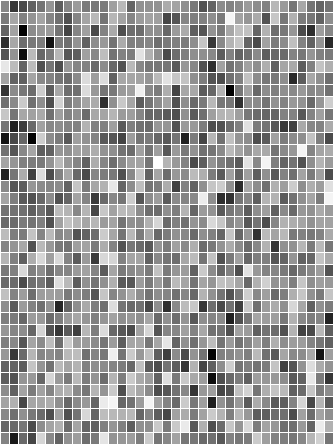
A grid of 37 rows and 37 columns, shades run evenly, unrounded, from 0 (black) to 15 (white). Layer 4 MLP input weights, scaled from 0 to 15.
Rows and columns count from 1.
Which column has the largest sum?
13
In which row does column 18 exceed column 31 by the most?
14
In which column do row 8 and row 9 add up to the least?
26
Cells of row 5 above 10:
5
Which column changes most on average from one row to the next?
24
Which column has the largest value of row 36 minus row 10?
20
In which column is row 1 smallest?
2
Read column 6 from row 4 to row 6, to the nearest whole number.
1 7 7
